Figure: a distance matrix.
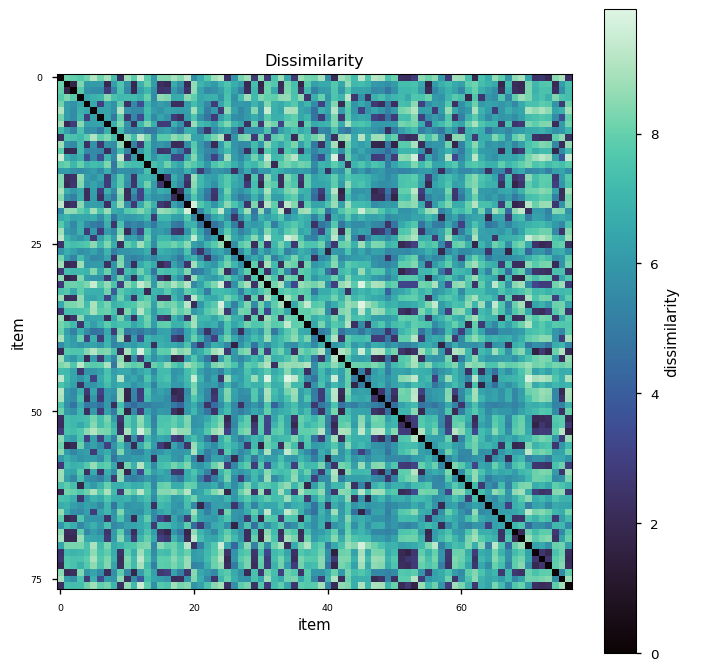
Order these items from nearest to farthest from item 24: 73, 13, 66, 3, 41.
3, 66, 13, 73, 41
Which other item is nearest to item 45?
65
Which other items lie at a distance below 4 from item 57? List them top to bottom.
14, 21, 26, 40, 64, 67
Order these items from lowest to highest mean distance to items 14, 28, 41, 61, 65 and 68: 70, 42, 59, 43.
42, 59, 70, 43
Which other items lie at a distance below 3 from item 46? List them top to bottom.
3, 37, 44, 61, 63
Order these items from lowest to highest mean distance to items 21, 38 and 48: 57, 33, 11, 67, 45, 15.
57, 67, 11, 45, 15, 33
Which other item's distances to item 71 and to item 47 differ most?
41
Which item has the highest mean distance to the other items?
43
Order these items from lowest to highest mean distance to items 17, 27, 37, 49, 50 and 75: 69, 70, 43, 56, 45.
56, 45, 69, 43, 70
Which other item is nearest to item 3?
61
